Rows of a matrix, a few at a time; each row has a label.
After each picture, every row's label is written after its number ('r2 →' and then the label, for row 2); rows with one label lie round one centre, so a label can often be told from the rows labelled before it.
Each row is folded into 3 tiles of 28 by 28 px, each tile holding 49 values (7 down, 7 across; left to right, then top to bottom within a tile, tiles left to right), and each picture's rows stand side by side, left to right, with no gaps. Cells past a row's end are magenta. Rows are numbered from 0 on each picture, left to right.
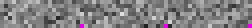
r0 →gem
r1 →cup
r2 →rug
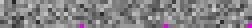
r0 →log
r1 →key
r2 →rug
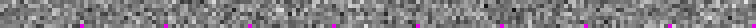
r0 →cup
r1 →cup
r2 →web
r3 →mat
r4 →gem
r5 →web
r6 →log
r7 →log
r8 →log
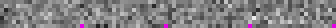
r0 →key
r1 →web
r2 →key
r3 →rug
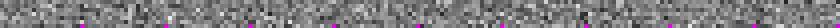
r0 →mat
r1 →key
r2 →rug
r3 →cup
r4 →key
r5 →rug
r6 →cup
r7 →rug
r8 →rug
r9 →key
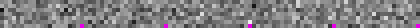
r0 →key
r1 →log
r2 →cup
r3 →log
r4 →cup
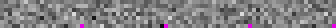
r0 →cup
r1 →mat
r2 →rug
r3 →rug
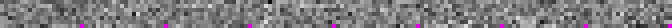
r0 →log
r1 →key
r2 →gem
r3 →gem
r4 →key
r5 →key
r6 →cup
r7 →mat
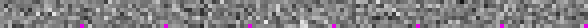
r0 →web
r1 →key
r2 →mat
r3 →key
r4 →cup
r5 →key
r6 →cup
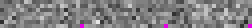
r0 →log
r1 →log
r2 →log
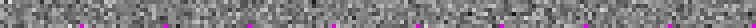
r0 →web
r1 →gem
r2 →rug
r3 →mat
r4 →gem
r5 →cup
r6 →web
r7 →web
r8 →cup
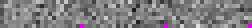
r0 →key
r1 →gem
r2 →gem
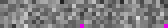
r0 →cup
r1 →web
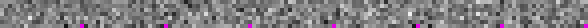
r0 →web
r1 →mat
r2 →web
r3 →cup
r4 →mat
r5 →log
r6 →mat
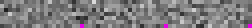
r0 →rug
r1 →cup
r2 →key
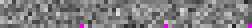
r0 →rug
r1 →mat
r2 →web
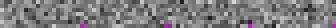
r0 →gem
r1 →mat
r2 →rug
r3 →web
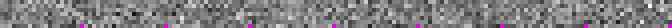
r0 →gem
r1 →cup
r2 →gem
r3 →log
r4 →gem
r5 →cup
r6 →mat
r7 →log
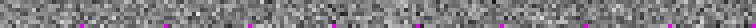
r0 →cup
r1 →log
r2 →key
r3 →key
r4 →web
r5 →mat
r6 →mat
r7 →log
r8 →cup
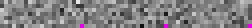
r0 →rug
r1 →mat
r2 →mat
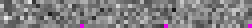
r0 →cup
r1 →mat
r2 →cup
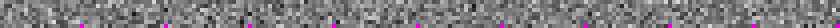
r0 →key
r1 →gem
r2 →cup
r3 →web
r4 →log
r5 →key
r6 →rug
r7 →key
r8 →mat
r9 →rug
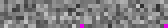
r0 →log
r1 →rug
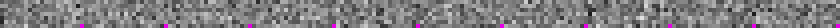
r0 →key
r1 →mat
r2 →log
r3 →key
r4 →rug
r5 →key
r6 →log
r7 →key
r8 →mat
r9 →rug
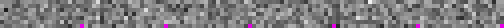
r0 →rug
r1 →web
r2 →rug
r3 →web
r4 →key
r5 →rug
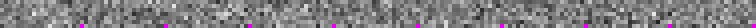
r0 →cup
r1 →cup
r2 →mat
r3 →web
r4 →web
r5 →rug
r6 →web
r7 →cup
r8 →mat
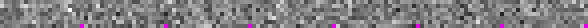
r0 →mat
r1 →cup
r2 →mat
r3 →rug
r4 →cup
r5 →cup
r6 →log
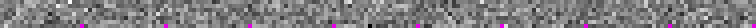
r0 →gem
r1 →rug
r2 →web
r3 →gem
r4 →gem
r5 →rug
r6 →cup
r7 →rug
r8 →web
